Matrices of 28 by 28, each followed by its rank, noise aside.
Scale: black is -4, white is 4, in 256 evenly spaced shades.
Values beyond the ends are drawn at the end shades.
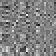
three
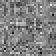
five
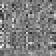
three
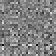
five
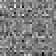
four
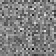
six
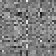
four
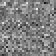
six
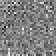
four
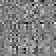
four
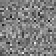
six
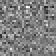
four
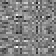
three
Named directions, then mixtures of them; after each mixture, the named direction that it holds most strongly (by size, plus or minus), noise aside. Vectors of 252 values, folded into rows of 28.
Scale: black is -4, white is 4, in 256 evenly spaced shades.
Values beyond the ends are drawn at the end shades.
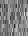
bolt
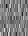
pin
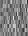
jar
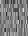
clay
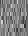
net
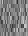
net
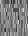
clay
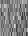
bolt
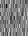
pin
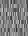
clay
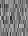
bolt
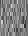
net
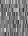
clay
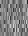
jar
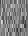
net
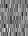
pin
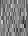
net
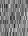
bolt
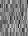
jar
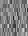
jar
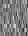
jar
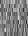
clay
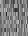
clay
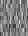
jar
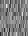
pin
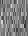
net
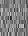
net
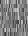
clay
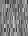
clay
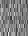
pin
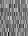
pin
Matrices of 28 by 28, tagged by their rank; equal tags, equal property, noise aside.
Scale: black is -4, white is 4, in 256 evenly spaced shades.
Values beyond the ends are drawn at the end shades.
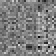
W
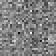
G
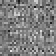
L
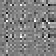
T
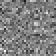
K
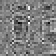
T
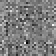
L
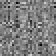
W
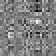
T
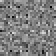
L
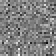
G
